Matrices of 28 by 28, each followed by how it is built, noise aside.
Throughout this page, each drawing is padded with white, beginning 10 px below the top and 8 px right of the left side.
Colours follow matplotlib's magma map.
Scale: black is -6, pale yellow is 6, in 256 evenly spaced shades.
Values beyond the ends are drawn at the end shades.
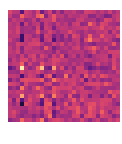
low rank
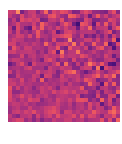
upper triangular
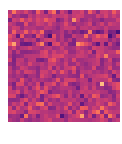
uneven rows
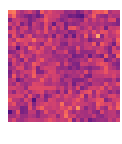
smooth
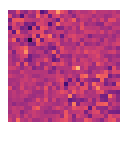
block diagonal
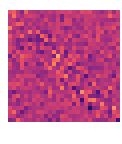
banded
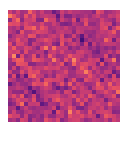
Toeplitz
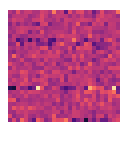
uneven rows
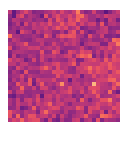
smooth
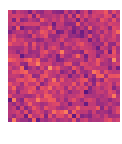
Toeplitz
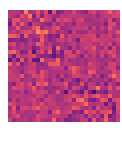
block diagonal
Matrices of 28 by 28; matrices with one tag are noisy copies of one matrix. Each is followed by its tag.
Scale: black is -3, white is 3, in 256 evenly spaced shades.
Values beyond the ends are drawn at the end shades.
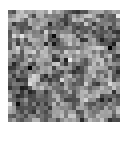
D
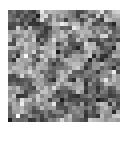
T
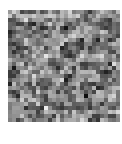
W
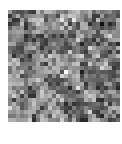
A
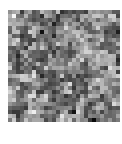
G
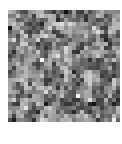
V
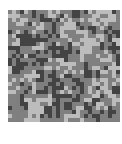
G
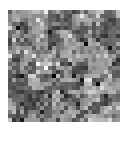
D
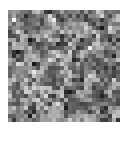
V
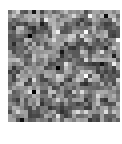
W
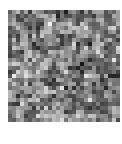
V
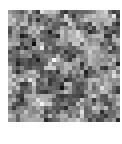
G
